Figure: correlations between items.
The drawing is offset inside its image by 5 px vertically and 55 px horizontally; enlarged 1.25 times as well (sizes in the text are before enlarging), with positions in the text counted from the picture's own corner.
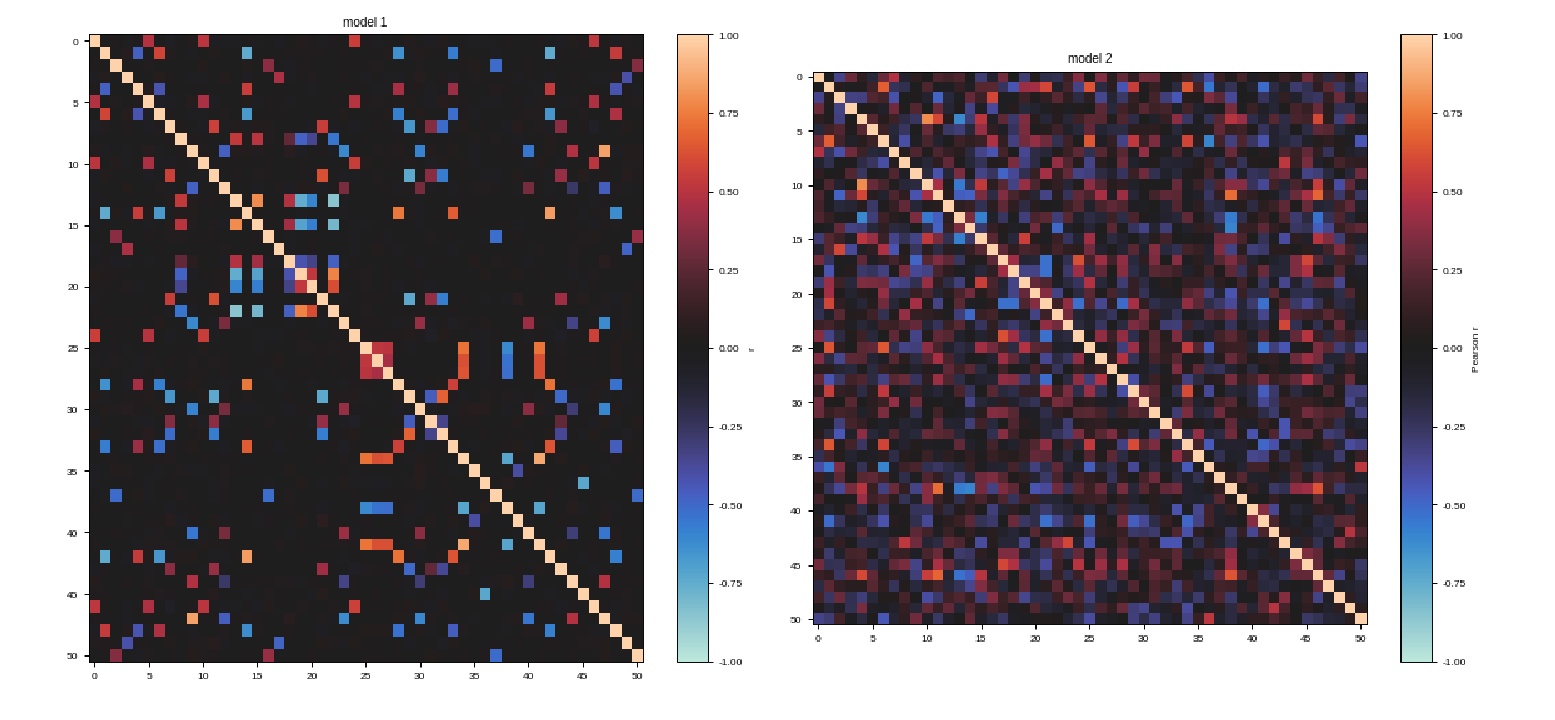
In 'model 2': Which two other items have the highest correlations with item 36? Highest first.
50, 2
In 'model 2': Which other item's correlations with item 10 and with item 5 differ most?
4
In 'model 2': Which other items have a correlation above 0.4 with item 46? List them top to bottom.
4, 10, 11, 15, 38
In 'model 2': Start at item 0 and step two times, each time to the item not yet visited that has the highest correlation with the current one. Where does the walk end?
30
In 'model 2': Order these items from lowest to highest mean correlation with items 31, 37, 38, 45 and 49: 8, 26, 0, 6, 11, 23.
23, 6, 8, 0, 26, 11
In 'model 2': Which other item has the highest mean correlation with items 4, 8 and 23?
43
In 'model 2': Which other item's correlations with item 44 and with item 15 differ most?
19
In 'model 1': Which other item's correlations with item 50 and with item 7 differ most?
29
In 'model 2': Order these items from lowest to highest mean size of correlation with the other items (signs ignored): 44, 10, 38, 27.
27, 44, 10, 38
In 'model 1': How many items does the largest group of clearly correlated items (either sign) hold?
8
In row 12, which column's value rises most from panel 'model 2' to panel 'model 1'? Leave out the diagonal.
40
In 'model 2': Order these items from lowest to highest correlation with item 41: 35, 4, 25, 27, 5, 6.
25, 6, 35, 5, 4, 27
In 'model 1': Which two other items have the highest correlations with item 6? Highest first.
1, 48
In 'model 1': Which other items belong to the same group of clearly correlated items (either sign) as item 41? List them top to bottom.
25, 26, 27, 34, 38
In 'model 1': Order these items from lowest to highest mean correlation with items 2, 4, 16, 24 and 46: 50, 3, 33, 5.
3, 33, 50, 5
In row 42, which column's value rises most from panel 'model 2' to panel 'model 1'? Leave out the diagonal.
14
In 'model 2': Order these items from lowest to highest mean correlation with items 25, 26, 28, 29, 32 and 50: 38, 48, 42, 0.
48, 42, 0, 38
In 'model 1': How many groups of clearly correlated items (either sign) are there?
10
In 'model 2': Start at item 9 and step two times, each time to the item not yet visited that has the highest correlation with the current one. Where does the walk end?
1
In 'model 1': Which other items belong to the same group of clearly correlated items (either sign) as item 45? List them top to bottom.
36
